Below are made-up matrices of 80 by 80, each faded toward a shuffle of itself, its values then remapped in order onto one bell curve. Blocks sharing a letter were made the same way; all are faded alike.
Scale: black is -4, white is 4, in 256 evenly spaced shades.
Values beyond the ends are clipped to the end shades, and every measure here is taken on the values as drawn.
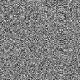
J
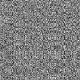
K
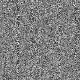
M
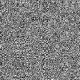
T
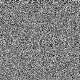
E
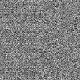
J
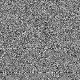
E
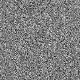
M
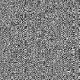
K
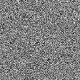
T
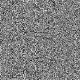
M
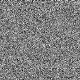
E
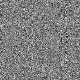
M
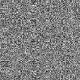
J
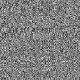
K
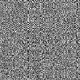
K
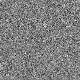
E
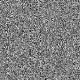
M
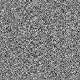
T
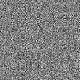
J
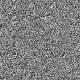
T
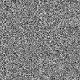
T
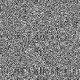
T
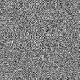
J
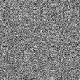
J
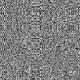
K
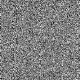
M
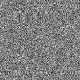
T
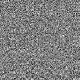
T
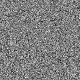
E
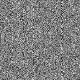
M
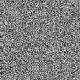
J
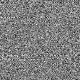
E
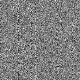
M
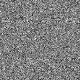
E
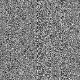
M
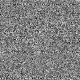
E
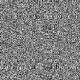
J
